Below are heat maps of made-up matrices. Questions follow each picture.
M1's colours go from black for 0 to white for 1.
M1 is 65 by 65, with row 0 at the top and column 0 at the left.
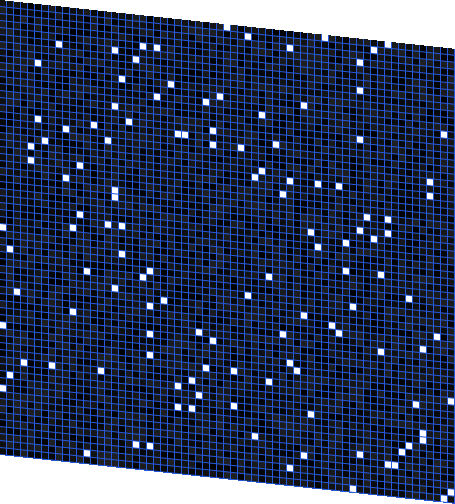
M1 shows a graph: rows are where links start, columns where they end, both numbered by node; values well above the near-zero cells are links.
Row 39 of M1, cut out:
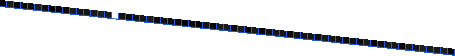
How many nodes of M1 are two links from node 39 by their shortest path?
4
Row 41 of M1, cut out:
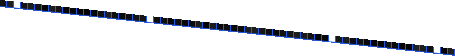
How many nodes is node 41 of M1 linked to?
4
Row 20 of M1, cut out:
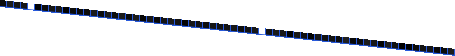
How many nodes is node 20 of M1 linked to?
2
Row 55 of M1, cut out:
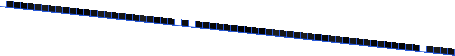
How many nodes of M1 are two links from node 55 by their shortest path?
7
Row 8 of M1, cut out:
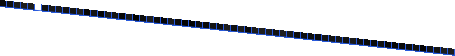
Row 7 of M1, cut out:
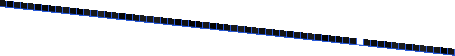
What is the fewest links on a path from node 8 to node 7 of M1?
7
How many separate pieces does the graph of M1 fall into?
3
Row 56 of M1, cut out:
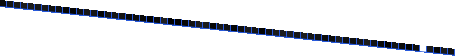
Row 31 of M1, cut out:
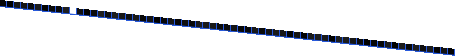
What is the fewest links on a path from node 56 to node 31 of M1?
4
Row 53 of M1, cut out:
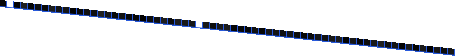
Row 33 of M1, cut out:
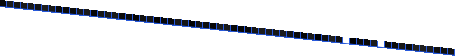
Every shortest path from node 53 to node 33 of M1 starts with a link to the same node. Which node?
node 28
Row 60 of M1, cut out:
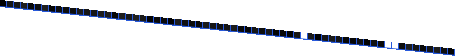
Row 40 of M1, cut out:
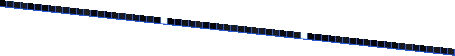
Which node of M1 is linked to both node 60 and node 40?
node 43
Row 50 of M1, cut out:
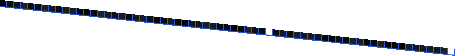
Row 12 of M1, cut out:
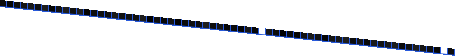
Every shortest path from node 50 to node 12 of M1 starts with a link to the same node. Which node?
node 64
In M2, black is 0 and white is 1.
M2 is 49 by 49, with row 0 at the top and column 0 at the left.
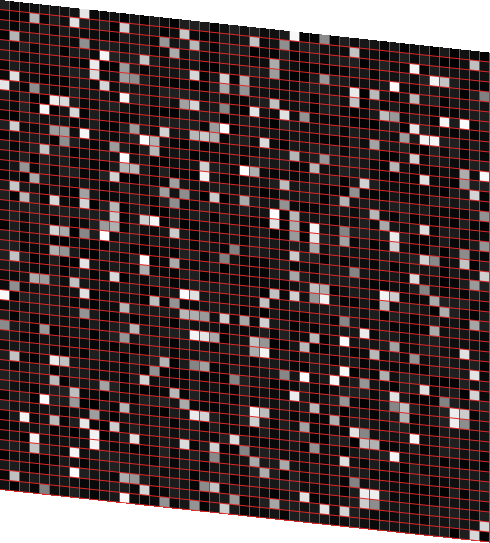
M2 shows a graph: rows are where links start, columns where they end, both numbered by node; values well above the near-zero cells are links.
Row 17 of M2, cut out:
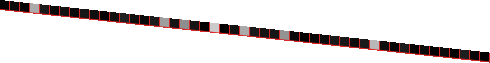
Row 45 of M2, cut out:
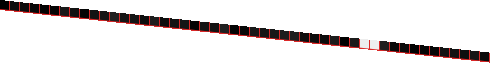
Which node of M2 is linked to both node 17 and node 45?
node 37
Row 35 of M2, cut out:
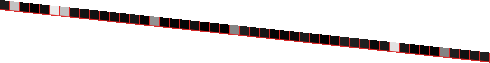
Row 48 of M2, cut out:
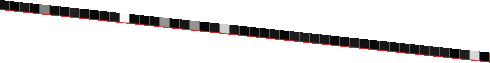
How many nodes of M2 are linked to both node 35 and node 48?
0
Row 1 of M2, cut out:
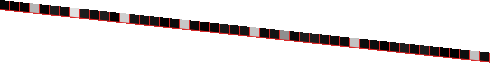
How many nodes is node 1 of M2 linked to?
8
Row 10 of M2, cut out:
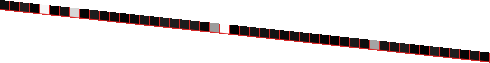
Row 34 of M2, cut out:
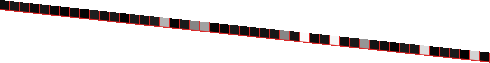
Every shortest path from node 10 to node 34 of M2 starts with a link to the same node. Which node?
node 21
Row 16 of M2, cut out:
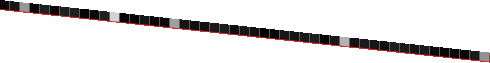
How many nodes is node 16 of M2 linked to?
5
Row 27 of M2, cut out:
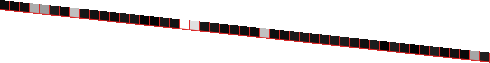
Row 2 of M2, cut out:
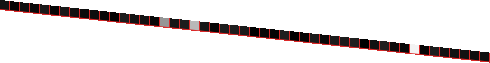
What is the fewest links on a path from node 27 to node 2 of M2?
2
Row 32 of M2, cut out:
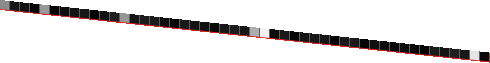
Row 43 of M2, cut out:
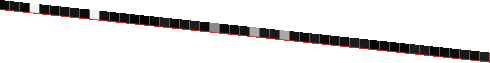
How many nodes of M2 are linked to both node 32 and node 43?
1
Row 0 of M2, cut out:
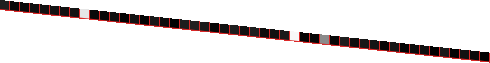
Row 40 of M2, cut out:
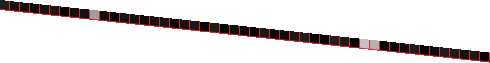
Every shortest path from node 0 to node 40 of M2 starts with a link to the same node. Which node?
node 29
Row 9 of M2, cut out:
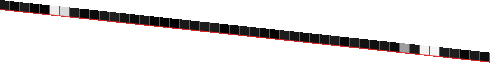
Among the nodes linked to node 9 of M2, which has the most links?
node 5
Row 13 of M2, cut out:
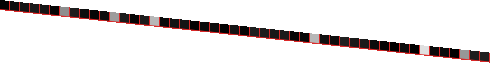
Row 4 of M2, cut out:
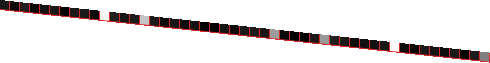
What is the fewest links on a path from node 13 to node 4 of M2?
4
